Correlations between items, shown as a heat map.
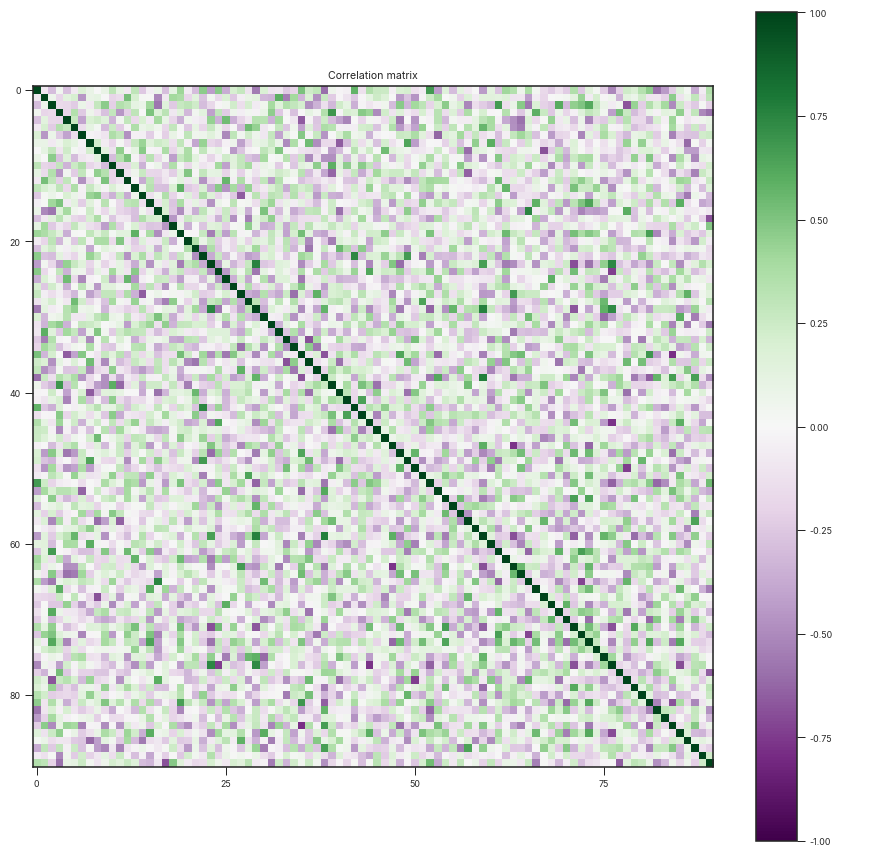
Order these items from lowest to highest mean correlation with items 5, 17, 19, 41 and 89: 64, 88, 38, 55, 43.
88, 38, 64, 55, 43
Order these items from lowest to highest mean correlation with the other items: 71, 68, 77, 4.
68, 4, 77, 71
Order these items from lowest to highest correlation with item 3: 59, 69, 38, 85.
69, 59, 38, 85
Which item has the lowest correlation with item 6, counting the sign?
53
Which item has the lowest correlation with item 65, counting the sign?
72
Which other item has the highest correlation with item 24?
44
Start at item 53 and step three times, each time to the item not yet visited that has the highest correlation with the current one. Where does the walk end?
29
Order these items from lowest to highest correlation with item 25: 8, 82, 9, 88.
8, 88, 9, 82
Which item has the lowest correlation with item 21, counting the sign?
36
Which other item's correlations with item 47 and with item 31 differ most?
73
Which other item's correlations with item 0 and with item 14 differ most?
52
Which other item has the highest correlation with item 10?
39
